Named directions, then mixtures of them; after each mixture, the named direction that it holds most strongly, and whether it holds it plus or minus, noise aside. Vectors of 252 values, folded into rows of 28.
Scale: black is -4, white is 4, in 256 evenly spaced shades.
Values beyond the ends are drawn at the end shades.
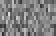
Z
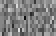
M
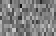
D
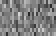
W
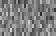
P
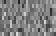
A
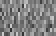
P, minus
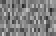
A, plus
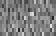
M, minus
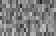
D, plus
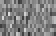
Z, plus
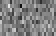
D, plus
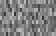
D, minus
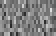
A, minus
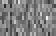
P, minus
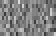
A, minus
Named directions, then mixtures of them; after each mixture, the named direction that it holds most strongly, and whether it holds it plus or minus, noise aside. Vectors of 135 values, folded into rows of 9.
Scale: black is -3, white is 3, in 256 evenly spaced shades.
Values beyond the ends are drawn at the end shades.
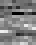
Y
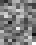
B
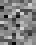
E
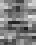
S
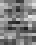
S, plus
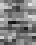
S, plus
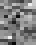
E, plus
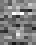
Y, minus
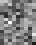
B, minus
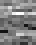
Y, minus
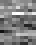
Y, minus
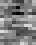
Y, plus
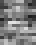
S, minus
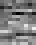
Y, plus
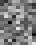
B, plus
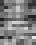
S, minus
